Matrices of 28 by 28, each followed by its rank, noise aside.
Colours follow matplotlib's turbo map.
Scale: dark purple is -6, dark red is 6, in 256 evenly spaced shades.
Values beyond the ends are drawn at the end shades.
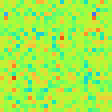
six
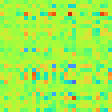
three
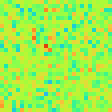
eight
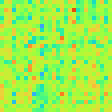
four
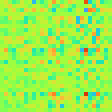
three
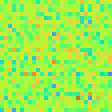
six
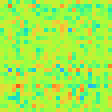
six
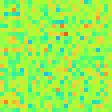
eight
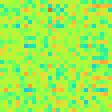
four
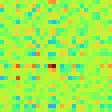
three
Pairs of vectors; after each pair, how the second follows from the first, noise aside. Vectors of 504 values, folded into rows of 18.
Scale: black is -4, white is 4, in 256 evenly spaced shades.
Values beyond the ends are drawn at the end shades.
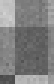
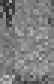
negated, partly zeroed.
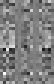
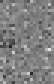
negated, partly zeroed.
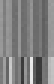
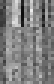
reversed, negated.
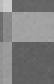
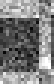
wrapped around, scaled up.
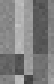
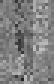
negated, partly zeroed.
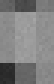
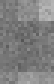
reversed, negated, shrunk.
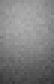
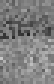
wrapped around, partly zeroed.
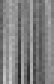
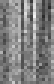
reversed, negated.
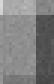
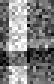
wrapped around, negated, scaled up.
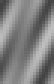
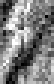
wrapped around, negated, scaled up.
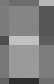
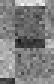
reversed, negated.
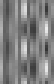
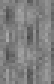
reversed, negated, shrunk.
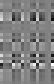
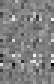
negated, partly zeroed.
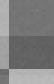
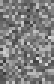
shuffled.
